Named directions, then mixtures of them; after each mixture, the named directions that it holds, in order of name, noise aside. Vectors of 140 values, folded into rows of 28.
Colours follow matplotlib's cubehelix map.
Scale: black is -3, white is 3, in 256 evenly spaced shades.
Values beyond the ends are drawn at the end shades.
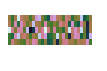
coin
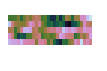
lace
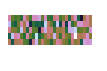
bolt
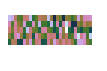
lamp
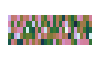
coin, lamp.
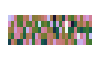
lamp.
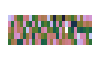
lamp.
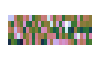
lace, lamp.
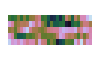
lace.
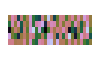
bolt, coin.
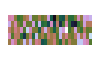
lace, lamp.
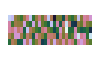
lamp.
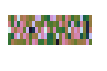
coin.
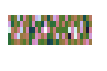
bolt, coin.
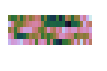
lace.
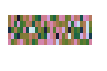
coin.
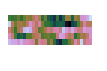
lace.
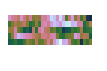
lace.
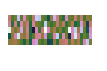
bolt, coin.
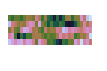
lace.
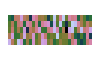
lamp.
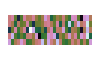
bolt, coin.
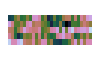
lace, lamp.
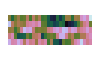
lace.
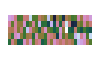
lamp.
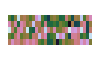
coin, lace.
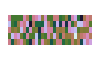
bolt.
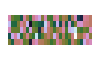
bolt.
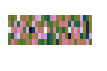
coin.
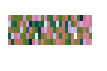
bolt.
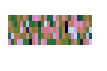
bolt, lamp.
